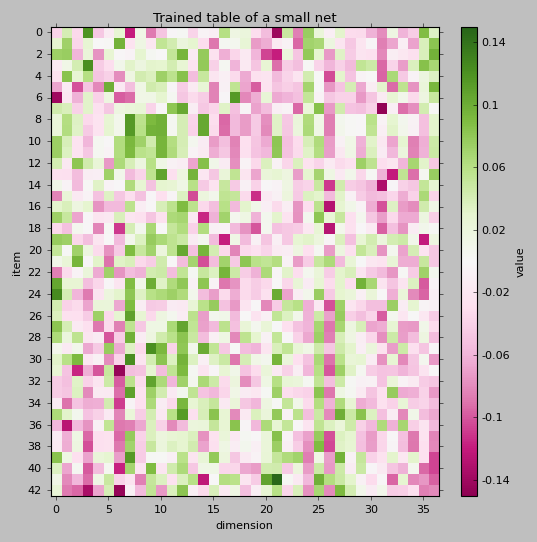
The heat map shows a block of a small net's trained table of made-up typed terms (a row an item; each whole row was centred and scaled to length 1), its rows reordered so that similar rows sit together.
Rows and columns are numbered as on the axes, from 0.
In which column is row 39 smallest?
36
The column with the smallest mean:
26
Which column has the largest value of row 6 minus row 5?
32
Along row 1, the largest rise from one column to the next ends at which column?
24
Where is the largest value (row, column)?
41, 21
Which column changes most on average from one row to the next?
14
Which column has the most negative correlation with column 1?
20
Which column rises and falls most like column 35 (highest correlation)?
3
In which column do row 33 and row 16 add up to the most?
7
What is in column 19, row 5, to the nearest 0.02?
-0.1
